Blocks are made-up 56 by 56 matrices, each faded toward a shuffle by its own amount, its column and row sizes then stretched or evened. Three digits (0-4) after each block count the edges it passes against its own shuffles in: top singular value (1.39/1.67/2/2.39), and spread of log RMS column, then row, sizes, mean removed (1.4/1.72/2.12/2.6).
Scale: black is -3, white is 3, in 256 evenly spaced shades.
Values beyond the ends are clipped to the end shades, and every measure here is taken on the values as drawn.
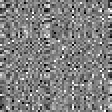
4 3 0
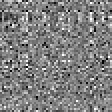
3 3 2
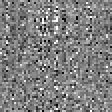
2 3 0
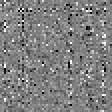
1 4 1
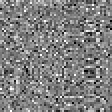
3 0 1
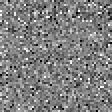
0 0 0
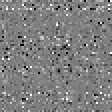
0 2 3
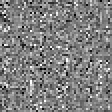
0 4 2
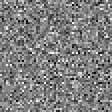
2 1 2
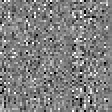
3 4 0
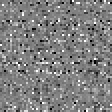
1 0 3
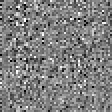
1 3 2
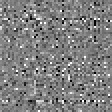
2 2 3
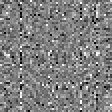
3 3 1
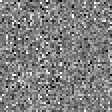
0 3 1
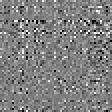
3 3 4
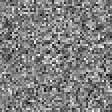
2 0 0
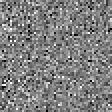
1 2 1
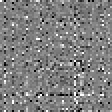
3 4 2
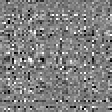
3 3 4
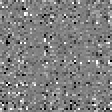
1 3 3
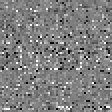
1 1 3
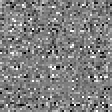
0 1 4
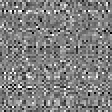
4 1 3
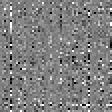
3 4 3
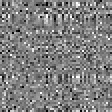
4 1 3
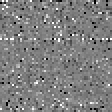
0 0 3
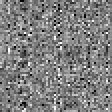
2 4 0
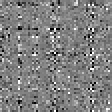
3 4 3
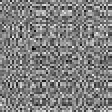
4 2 3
